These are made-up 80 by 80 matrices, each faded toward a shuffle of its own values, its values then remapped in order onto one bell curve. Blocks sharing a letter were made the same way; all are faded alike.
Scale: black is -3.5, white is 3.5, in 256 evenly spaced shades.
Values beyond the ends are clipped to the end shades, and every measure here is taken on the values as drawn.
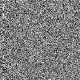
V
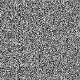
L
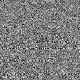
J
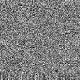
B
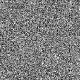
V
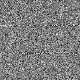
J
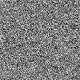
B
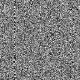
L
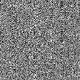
V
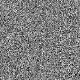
L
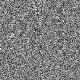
V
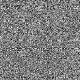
J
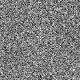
V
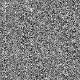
L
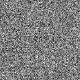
V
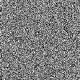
V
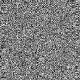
B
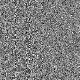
L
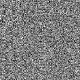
B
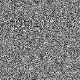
J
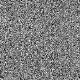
L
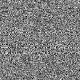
J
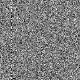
L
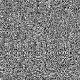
B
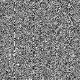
L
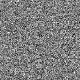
V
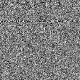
J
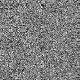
V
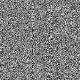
L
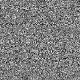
J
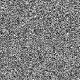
B
